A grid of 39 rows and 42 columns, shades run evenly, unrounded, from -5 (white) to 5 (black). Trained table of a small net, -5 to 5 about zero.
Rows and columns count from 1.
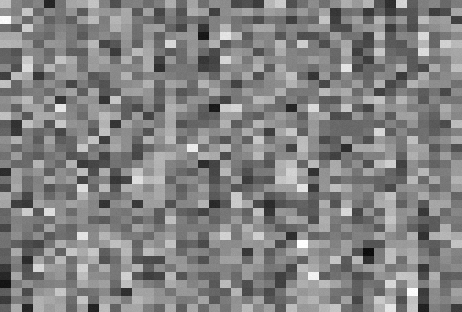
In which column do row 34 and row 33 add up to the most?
3
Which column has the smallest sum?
16
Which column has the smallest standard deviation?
17
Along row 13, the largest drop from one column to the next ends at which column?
11
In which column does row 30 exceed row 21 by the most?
27
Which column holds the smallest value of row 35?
29
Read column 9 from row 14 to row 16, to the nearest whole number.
-1 -1 1
